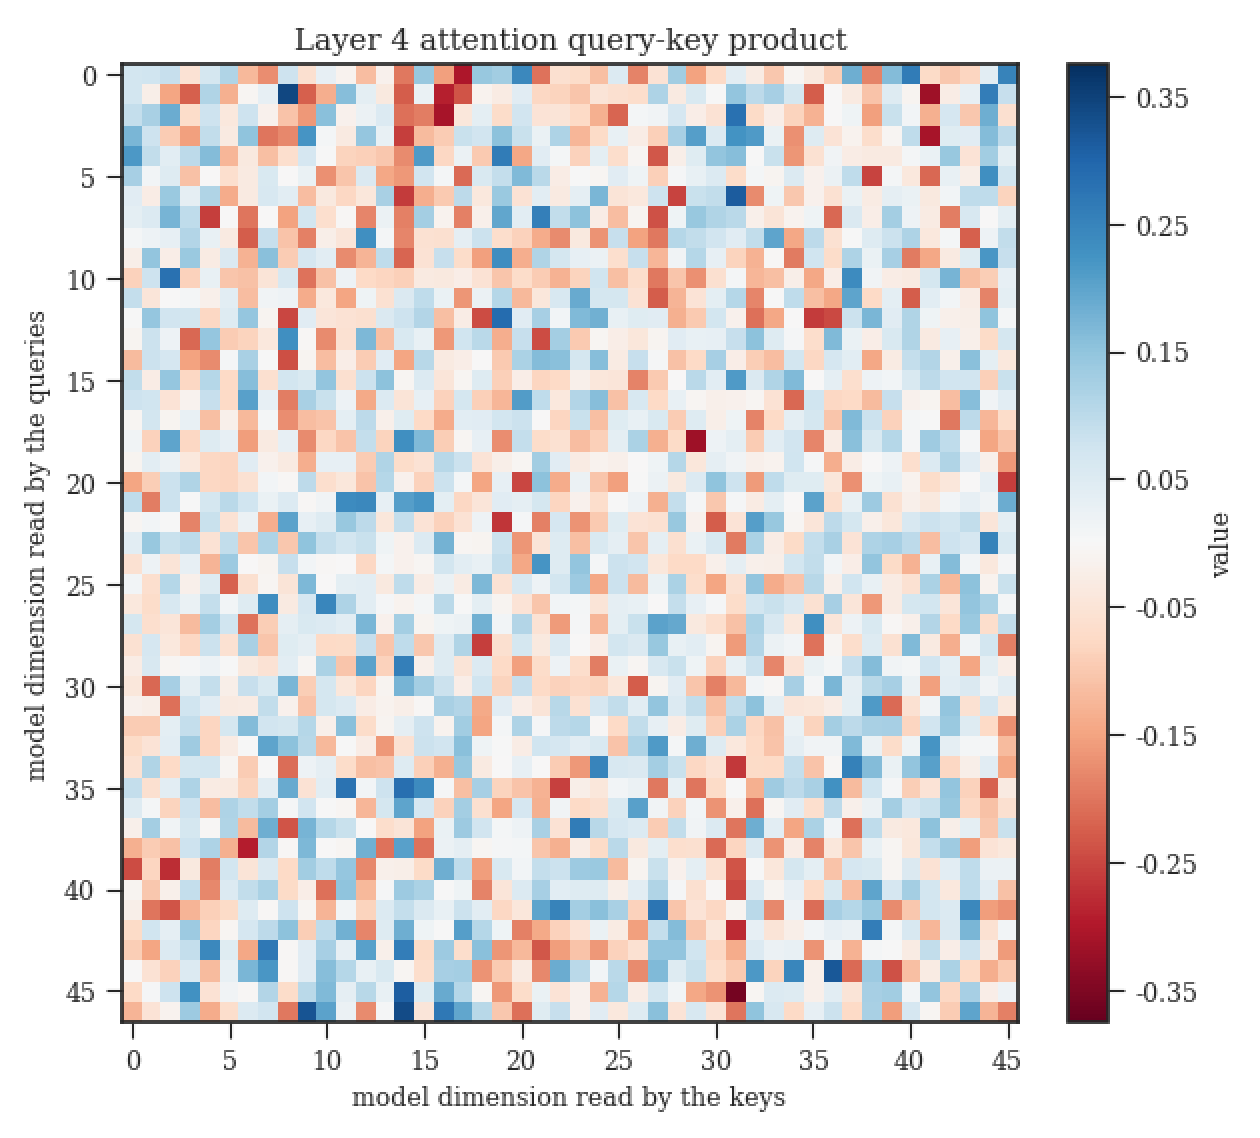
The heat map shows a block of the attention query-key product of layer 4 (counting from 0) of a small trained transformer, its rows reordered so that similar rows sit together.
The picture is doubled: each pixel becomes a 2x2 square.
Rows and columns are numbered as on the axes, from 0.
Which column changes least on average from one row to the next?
0
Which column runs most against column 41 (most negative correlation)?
44
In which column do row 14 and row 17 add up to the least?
8
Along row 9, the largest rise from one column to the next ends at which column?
19
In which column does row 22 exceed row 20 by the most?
32
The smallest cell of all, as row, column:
45, 31
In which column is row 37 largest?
23
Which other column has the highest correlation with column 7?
3
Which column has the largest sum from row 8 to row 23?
2
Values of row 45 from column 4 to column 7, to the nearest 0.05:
-0.05 0 0 0.1
